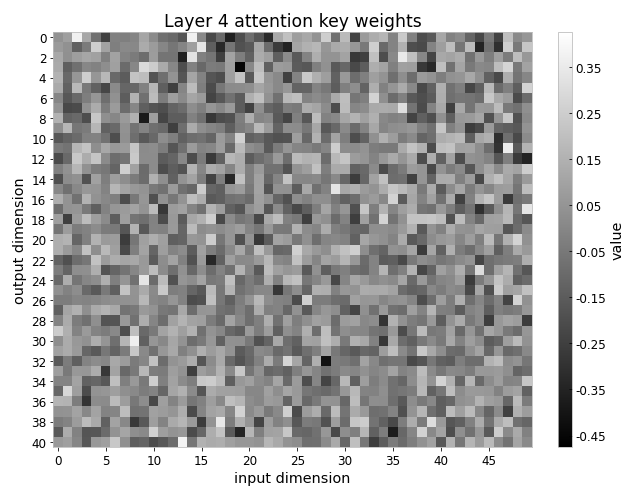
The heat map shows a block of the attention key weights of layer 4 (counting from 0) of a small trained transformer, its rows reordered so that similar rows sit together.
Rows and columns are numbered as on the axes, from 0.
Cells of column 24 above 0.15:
7
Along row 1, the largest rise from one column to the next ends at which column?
47
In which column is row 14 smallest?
18
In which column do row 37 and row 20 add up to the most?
48
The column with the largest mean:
4
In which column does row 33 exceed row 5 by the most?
38
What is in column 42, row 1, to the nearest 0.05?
-0.05
